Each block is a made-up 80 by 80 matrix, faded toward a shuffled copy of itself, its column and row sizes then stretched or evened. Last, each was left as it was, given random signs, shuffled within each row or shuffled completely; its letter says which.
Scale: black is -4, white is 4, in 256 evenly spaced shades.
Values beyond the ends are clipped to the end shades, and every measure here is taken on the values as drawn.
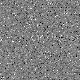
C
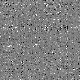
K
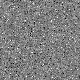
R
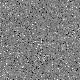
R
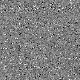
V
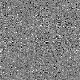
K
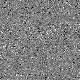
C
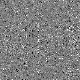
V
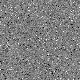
C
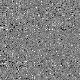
K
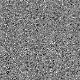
V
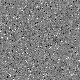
R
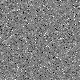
R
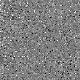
K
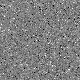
R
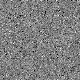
C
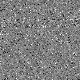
C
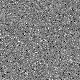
R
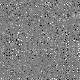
K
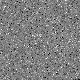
R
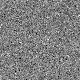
R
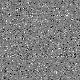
C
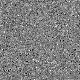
C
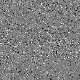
C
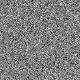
V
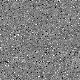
C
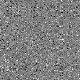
K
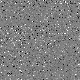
C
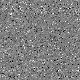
C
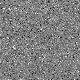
C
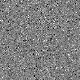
K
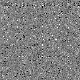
K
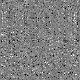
K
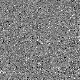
V
